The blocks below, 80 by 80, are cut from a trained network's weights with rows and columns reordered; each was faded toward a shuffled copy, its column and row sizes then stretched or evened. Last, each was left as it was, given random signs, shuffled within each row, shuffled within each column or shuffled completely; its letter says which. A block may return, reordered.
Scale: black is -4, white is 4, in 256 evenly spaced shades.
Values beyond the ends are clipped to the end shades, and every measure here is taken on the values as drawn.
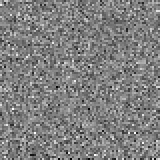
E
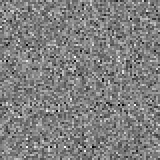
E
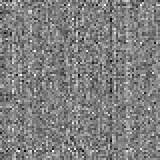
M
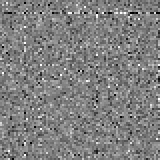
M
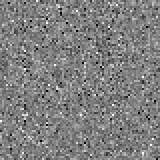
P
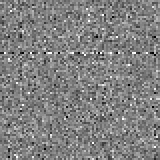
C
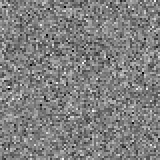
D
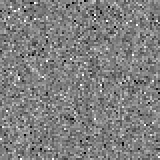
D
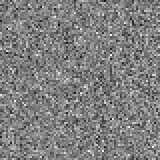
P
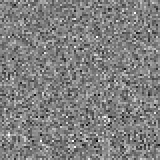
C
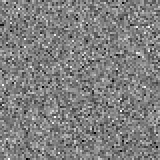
D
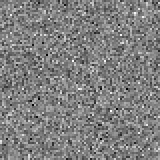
D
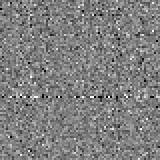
C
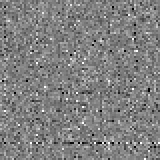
C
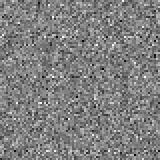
E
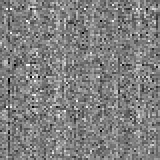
M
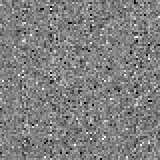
P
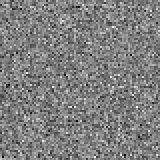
E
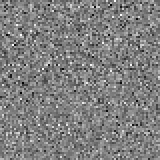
E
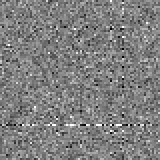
M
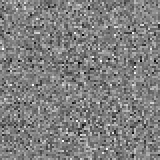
C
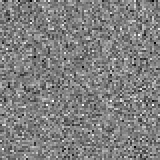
M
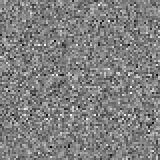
E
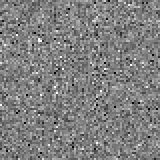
P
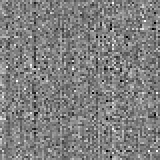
M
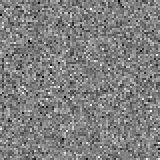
D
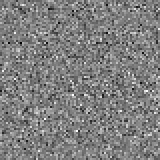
E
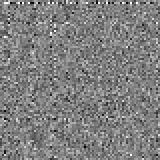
M
